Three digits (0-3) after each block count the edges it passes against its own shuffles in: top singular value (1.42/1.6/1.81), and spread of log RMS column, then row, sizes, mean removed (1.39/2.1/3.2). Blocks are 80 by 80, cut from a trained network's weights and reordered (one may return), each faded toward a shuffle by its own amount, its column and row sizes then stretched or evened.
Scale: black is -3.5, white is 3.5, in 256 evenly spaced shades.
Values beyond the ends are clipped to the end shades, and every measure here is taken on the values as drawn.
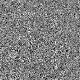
0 1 1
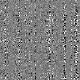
2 3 2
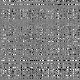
3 2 3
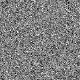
1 1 0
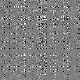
1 3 3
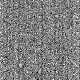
1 0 1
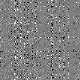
0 3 2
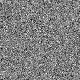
1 0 0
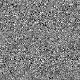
1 0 2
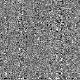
0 2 1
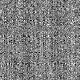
3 0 2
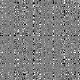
3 3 2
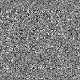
2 0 2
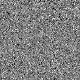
0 1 1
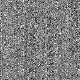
1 1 1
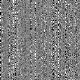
1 3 0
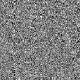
1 2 0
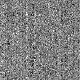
1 1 1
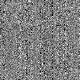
0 2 0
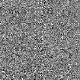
2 2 1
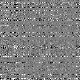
3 2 3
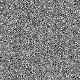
1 1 0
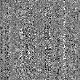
1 2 1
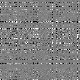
3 2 3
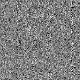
0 2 0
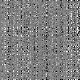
3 3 2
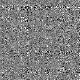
0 2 2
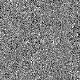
1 2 0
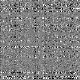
2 2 3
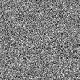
2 0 0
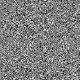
1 2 1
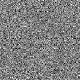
3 0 2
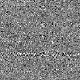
3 1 2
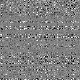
1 2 3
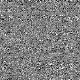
1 1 2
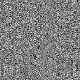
3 2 0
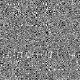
3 2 2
